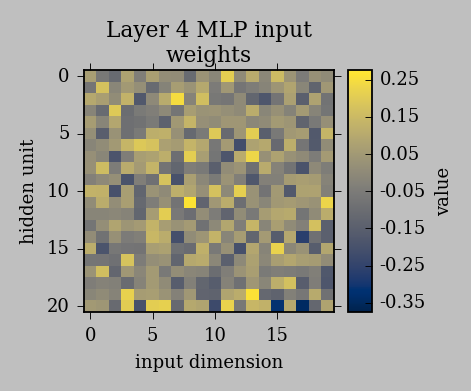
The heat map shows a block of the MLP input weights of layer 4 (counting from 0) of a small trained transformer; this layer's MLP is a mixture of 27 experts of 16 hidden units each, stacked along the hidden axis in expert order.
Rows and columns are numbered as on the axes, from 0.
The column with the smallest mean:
17
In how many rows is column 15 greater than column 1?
10
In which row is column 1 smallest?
15
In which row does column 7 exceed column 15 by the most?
2
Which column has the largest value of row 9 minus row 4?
6
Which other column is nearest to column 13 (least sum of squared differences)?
5
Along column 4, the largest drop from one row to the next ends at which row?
20
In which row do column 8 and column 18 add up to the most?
11
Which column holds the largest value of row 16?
3
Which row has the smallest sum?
18
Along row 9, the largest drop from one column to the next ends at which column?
7
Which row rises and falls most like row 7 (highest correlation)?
16
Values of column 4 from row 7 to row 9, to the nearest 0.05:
0.05 0.05 -0.05
